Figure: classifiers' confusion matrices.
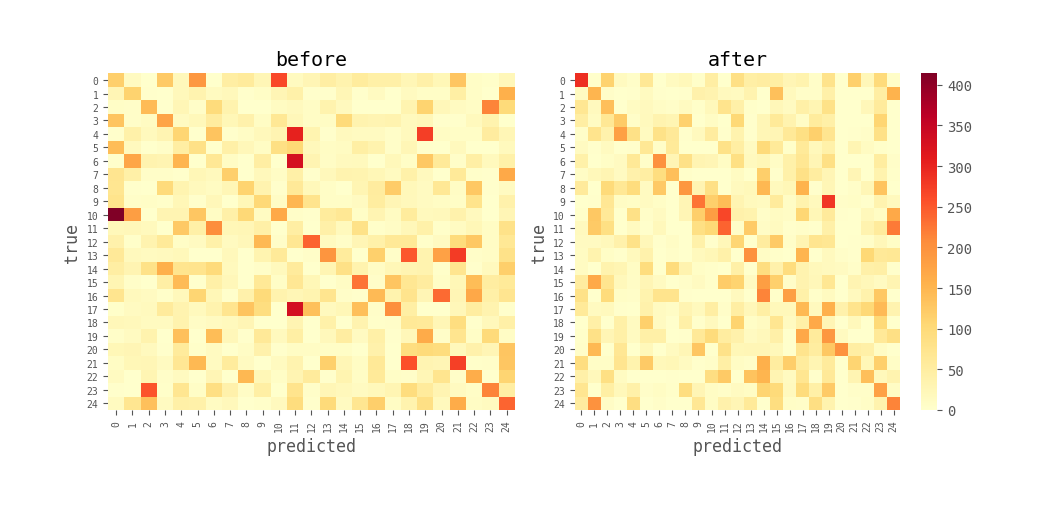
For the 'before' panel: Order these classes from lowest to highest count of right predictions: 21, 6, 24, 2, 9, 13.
6, 9, 2, 13, 24, 21
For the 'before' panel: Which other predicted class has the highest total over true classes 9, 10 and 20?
0
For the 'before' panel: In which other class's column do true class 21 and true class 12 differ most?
18
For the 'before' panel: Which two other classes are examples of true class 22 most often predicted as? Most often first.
8, 24
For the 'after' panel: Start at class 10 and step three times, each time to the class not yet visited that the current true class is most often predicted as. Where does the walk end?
1
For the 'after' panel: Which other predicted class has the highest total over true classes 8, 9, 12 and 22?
19
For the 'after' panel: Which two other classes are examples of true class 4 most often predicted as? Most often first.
3, 18
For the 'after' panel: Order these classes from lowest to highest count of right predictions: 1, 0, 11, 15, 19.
15, 1, 19, 11, 0
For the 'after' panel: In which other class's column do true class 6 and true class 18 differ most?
5
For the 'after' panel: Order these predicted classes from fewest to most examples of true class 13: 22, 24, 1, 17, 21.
21, 1, 24, 22, 17
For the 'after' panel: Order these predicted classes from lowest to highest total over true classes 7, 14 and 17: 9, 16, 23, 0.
9, 0, 16, 23
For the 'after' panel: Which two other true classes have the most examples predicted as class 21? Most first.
0, 17
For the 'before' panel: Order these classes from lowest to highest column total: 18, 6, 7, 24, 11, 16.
7, 16, 6, 18, 24, 11
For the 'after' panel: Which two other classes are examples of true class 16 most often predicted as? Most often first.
14, 23
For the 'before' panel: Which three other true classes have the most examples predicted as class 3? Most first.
14, 0, 8
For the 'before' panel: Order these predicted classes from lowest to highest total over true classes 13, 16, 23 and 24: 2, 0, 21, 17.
17, 0, 2, 21
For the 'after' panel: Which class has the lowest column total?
20
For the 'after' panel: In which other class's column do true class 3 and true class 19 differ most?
17
